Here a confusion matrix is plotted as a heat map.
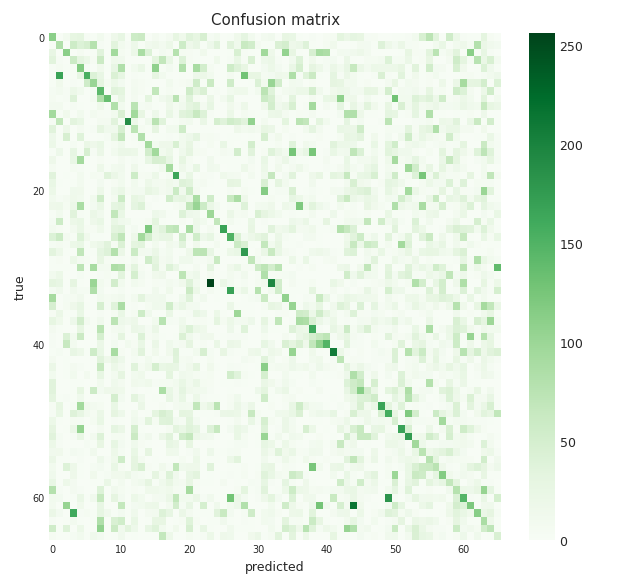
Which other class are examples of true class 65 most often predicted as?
16
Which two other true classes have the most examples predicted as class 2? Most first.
61, 40
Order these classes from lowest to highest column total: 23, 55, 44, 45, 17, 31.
23, 17, 45, 55, 44, 31
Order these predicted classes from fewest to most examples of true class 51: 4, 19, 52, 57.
57, 19, 52, 4
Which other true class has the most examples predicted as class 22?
28
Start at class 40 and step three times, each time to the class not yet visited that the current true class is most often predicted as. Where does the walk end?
44
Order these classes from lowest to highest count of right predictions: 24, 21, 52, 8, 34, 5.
24, 21, 34, 8, 5, 52
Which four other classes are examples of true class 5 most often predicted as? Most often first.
1, 28, 35, 38
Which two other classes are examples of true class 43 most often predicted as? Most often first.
31, 7
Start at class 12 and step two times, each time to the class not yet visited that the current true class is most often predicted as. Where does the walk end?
38
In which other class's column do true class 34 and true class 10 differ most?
12
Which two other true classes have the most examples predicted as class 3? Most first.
62, 1
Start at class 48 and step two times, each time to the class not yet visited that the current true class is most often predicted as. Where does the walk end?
15
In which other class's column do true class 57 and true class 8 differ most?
42
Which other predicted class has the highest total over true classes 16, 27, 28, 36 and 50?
4
